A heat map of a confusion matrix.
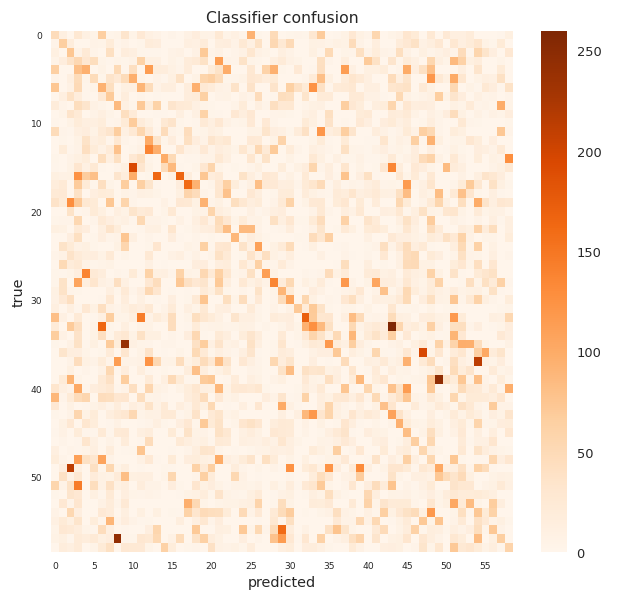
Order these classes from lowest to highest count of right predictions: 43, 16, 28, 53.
53, 43, 28, 16
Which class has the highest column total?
3
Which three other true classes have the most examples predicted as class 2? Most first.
49, 19, 39
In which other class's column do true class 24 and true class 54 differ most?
48
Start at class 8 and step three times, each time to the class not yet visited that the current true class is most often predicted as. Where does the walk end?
42
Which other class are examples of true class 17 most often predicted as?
45
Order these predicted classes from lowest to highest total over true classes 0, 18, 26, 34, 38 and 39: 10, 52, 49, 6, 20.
10, 20, 6, 52, 49
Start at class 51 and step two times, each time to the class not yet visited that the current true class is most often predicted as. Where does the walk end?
21
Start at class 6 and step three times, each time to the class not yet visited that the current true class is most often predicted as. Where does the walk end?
32
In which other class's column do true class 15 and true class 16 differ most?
13
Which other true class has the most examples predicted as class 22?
4
